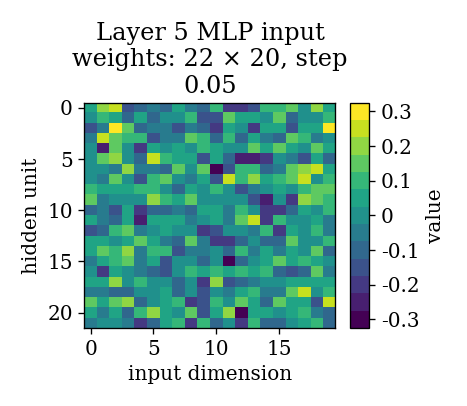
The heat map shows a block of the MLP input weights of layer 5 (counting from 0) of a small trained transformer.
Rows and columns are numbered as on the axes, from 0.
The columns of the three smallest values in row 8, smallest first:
12, 7, 13
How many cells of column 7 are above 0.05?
3
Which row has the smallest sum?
10
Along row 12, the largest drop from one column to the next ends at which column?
15
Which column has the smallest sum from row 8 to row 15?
11
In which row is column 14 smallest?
9
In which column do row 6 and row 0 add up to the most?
18
